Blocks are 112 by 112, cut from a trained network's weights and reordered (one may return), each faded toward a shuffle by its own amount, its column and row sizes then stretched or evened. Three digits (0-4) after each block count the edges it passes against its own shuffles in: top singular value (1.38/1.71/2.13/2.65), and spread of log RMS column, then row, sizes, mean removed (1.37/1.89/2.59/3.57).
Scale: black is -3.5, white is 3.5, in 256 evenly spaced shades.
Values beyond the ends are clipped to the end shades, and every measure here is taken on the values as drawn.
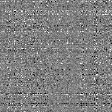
2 3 3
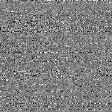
0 1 4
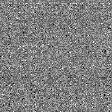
0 3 2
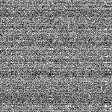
3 2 0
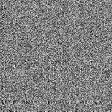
2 1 1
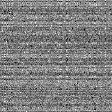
4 3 0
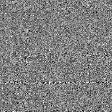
0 2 3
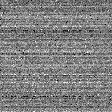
4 1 2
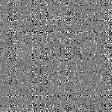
1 4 4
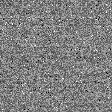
0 1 1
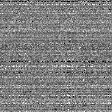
4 2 3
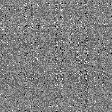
0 3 2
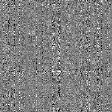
0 4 2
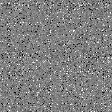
0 2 2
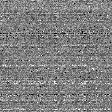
3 2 3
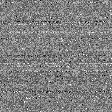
1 0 3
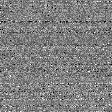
1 1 3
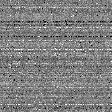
4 2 3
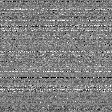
3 0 4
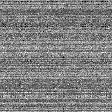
4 1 2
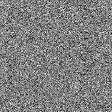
1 1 2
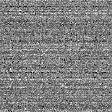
3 2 2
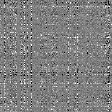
2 4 3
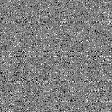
3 1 2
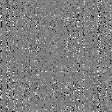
1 4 2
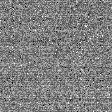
1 2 0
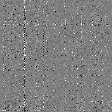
2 3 2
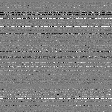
4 0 4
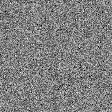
0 0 1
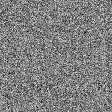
1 0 0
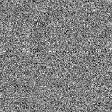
2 1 2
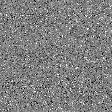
0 0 2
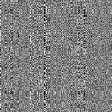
4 4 1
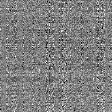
2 4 0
